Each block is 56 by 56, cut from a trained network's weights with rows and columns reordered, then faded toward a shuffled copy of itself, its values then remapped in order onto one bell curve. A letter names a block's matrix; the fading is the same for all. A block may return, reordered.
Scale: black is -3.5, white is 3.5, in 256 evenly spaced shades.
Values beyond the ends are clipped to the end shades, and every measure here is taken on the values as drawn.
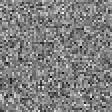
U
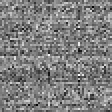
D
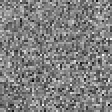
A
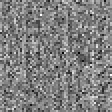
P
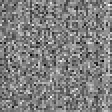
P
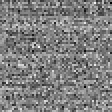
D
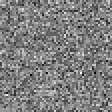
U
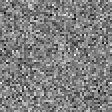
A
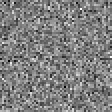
U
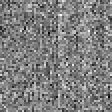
P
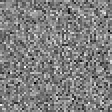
A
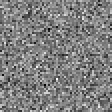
U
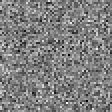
A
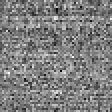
D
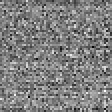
D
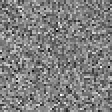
U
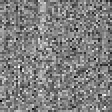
P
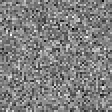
U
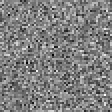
U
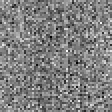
P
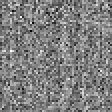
P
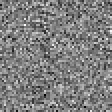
A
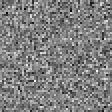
U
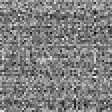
D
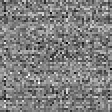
D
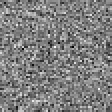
A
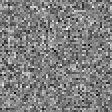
A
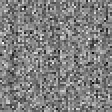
P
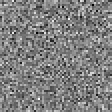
A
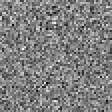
A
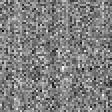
P
